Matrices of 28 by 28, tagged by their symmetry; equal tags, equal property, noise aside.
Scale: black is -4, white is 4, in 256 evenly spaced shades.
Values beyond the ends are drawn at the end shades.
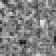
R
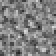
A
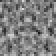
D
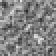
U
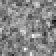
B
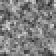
R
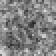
A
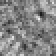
A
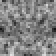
D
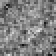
U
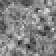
U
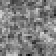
R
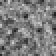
A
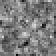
U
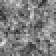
R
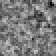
A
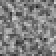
R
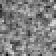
B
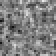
R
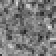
A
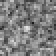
A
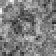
U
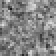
A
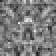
D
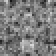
D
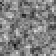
B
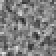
B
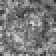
A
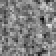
B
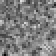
U
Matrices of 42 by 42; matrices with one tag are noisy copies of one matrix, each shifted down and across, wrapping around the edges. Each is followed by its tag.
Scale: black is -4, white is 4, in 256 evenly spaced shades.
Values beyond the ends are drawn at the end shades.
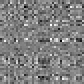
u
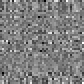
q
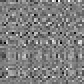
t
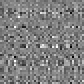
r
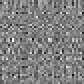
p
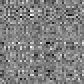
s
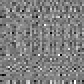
p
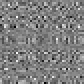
t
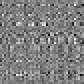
r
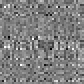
q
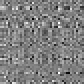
r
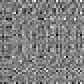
p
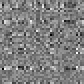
u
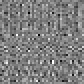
p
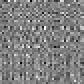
p
